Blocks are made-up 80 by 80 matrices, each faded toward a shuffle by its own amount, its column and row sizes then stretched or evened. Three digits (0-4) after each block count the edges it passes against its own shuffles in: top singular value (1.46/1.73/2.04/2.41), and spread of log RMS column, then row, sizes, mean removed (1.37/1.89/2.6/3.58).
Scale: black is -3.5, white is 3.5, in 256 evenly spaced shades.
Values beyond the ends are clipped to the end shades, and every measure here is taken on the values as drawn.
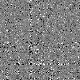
2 2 2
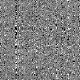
3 3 1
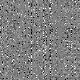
2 3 0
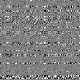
4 1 4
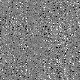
2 2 1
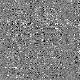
1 2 3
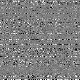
3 1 4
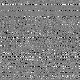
3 0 4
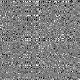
4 2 3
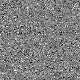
1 0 2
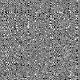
3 3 2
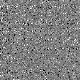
1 1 2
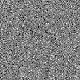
3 0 0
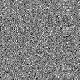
3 0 0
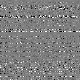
3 1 4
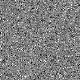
0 1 1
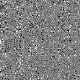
2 3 1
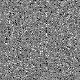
1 2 0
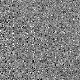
1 2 1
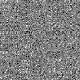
3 1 0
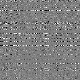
4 2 4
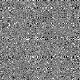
3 2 3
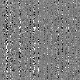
2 4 1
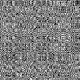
4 0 1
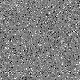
2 0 0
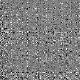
0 3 3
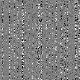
2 4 1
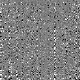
3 3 2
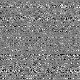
2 0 4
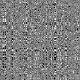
4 3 2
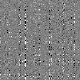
3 3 2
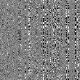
3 4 0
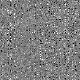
1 3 1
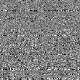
3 0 3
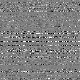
3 0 4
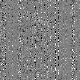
1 4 0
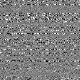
3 0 4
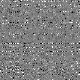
2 1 3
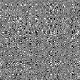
3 2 2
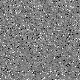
0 0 1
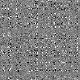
0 3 3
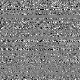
2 0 4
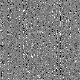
1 3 0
